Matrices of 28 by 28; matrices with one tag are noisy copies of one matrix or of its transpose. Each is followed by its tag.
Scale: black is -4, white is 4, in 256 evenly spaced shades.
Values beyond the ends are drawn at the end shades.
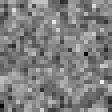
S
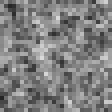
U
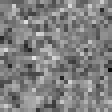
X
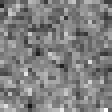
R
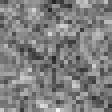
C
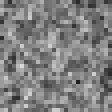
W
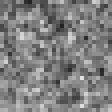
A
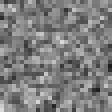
X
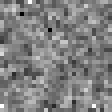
X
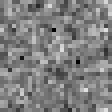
X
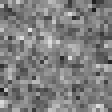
U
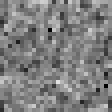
S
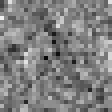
C
